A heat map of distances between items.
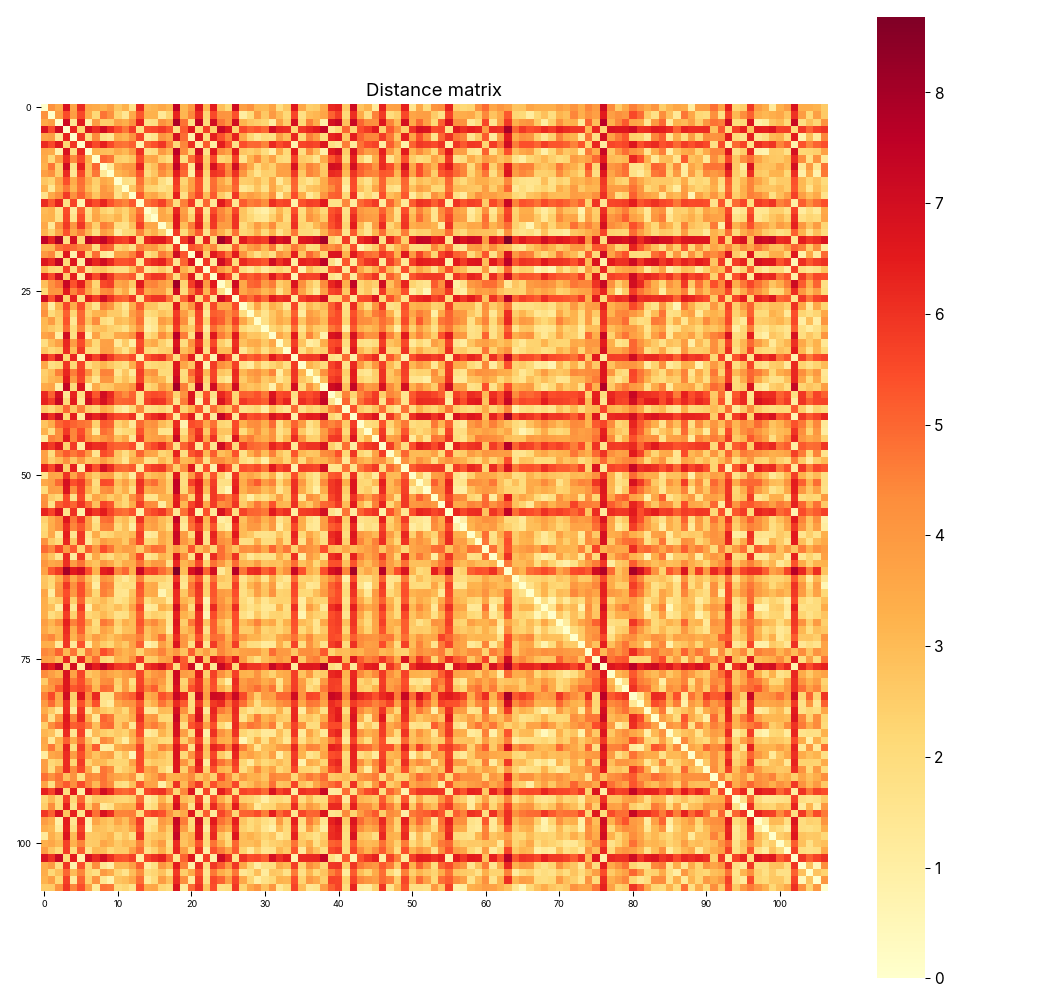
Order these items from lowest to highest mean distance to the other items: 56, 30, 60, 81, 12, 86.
30, 86, 12, 56, 60, 81
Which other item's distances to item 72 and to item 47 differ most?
54
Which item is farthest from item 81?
63
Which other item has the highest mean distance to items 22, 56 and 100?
18
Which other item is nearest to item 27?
86
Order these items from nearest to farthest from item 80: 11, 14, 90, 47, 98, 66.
14, 98, 11, 66, 90, 47
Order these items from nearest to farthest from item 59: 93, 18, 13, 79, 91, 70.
70, 91, 79, 13, 93, 18
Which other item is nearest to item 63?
24
